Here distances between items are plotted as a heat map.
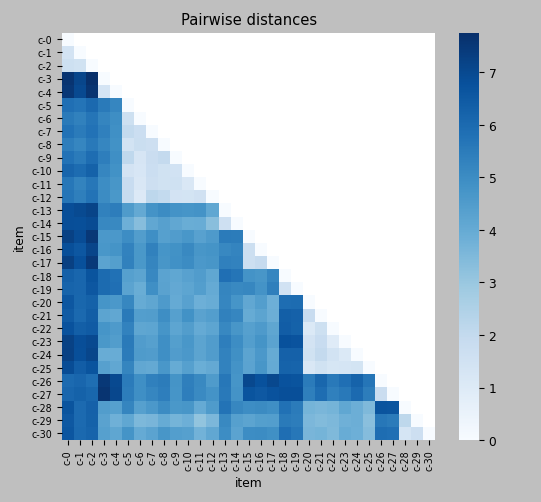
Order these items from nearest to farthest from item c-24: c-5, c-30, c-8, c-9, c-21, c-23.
c-23, c-21, c-30, c-9, c-8, c-5
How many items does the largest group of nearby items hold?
8
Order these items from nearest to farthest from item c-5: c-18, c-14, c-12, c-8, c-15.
c-8, c-12, c-14, c-18, c-15
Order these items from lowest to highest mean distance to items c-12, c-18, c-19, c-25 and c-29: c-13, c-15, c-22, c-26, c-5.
c-5, c-22, c-15, c-13, c-26
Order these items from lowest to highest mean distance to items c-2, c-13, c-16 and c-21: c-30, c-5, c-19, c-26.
c-30, c-5, c-19, c-26
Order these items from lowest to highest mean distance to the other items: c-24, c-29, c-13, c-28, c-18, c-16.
c-29, c-24, c-28, c-16, c-13, c-18
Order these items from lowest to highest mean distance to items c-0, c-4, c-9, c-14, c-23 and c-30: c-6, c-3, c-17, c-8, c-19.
c-6, c-8, c-3, c-17, c-19
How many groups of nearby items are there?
9
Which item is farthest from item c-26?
c-3
